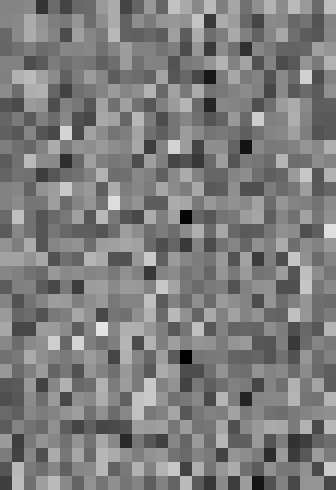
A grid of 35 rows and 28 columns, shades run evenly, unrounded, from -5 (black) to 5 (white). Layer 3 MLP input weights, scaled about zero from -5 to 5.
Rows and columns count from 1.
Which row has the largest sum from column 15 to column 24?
1
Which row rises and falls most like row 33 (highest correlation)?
25
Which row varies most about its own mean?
35
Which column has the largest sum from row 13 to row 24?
26
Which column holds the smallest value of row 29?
21
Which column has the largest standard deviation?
16
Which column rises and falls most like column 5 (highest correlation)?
7
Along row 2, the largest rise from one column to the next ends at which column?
19
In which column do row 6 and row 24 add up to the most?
9
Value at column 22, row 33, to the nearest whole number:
0
